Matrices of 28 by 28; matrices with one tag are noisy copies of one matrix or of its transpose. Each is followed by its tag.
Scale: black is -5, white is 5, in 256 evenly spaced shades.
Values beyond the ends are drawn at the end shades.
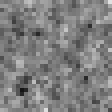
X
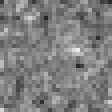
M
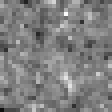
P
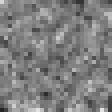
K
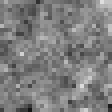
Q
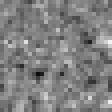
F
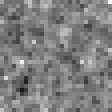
X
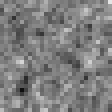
X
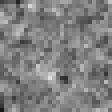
M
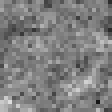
Q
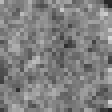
K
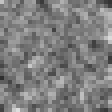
K
